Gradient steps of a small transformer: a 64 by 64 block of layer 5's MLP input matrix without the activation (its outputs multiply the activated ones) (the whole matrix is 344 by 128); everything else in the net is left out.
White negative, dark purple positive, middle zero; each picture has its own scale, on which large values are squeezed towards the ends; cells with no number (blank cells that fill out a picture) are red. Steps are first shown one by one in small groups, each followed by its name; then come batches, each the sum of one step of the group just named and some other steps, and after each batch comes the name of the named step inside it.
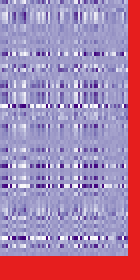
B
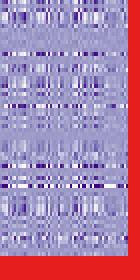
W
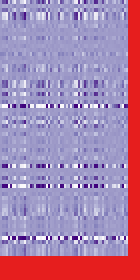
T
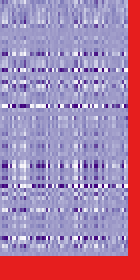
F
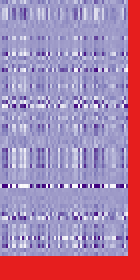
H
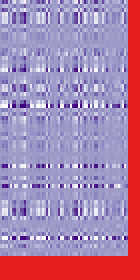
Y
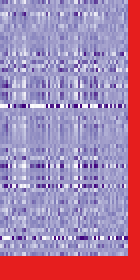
B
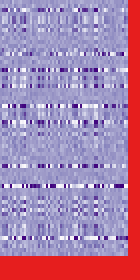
H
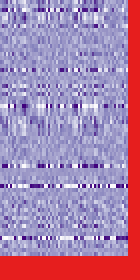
W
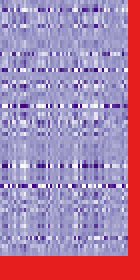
F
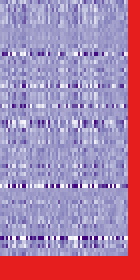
H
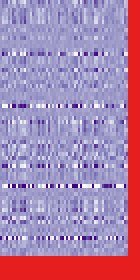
F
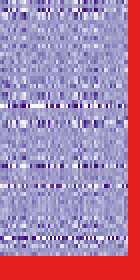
T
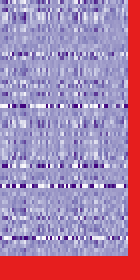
T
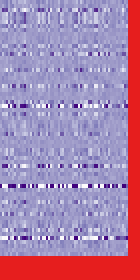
Y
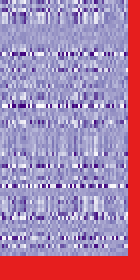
W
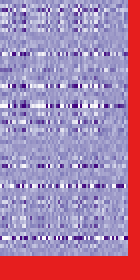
Y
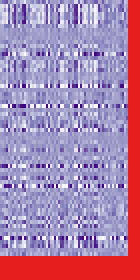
B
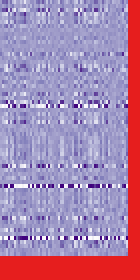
T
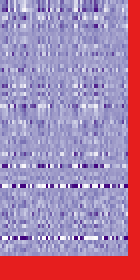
W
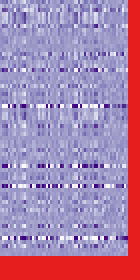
B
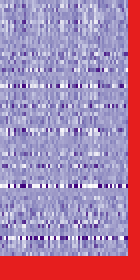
W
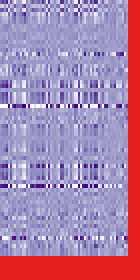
B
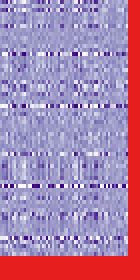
Y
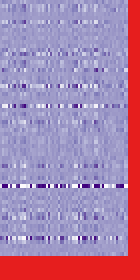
F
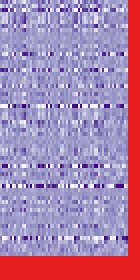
W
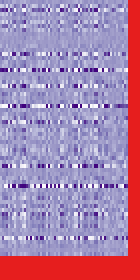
F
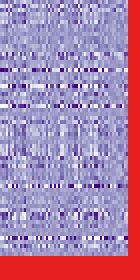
F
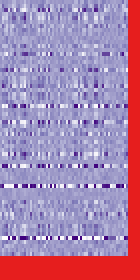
T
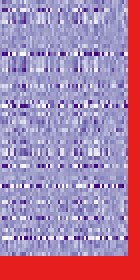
Y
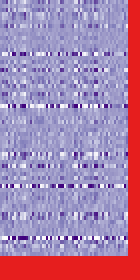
T
